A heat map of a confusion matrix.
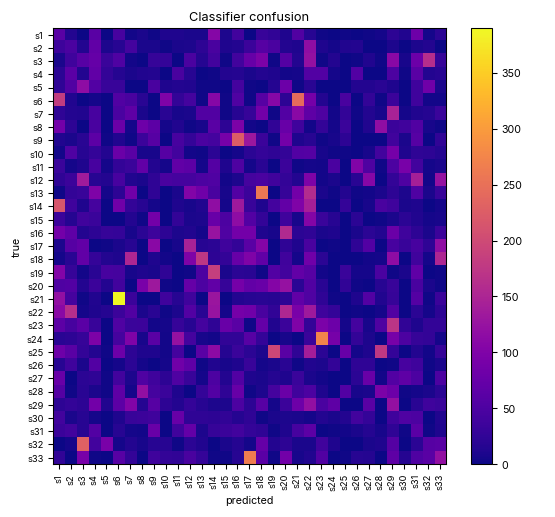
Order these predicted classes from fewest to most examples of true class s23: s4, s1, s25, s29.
s25, s4, s1, s29
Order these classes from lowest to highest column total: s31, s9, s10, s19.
s10, s19, s9, s31
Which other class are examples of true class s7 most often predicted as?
s29
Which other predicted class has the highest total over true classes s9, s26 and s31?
s16
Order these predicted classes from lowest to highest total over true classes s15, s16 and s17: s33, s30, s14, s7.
s7, s30, s33, s14
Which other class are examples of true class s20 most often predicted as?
s9
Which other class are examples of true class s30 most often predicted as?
s11
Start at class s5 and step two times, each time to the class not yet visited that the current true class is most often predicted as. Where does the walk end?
s32
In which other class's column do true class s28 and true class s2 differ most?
s8
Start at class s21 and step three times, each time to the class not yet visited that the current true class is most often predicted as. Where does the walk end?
s14
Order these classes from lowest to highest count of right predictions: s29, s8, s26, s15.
s26, s15, s8, s29
